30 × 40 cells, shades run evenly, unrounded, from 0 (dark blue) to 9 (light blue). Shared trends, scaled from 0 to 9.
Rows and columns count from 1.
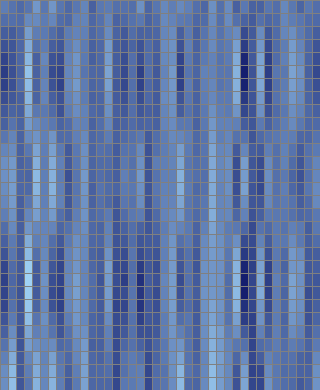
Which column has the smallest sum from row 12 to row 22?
32
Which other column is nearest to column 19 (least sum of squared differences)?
3
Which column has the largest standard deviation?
31
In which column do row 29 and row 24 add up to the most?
27
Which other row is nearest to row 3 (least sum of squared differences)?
9
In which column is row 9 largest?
4
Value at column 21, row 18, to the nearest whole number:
5
